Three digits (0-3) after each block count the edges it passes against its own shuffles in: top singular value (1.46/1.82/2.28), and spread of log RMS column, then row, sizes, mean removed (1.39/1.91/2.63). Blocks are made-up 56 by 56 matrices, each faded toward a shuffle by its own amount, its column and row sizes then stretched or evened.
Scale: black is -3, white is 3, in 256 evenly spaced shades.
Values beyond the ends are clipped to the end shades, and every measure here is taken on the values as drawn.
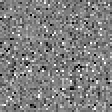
0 0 1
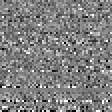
1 0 3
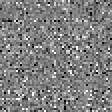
0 1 2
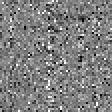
1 2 0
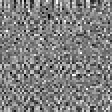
3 1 2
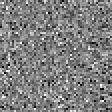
0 1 1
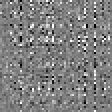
2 3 2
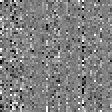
0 3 1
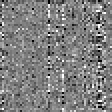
2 3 0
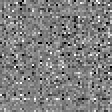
0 2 2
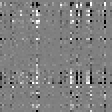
3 3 3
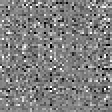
1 2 3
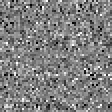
1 0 2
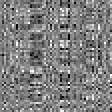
3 3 0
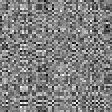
3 1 2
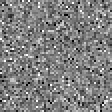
0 0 0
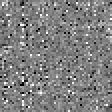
1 1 1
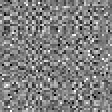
3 2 0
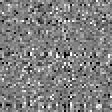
2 1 2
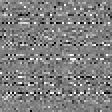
3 0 3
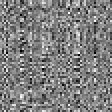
3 3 0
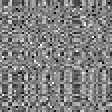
3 1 1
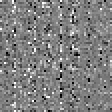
1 3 0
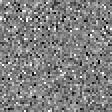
0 0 1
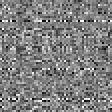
3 0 3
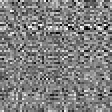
3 0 3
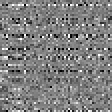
3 1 3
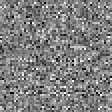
1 0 2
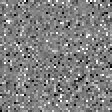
0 1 1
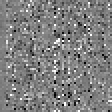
0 3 0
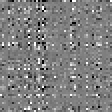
1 3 3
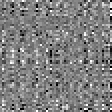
3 3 2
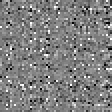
0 2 2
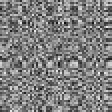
3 2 2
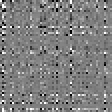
3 3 3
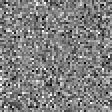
0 1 2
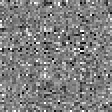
2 1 2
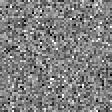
0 0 0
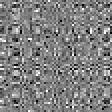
3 2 2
